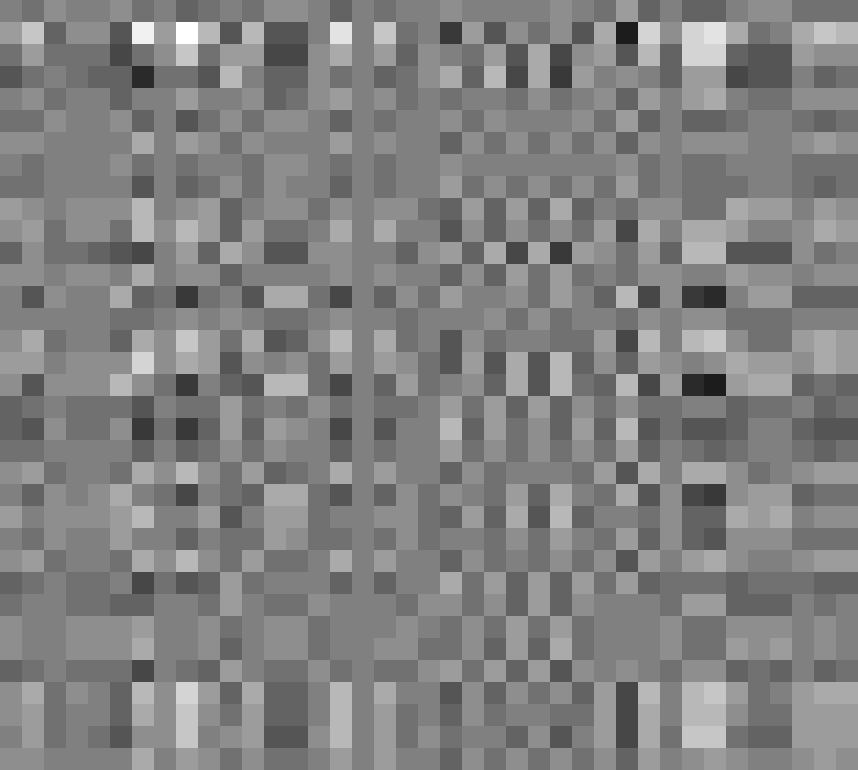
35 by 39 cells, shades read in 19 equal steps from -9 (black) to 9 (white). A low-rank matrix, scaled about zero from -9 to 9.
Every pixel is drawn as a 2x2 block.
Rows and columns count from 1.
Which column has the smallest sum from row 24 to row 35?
29
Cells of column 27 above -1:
19
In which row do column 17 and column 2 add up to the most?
2
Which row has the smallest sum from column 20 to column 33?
18
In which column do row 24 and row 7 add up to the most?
7
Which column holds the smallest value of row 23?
33
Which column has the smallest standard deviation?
17
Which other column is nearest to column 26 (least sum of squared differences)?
24
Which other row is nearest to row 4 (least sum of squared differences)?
31
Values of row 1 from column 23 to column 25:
0 0 0
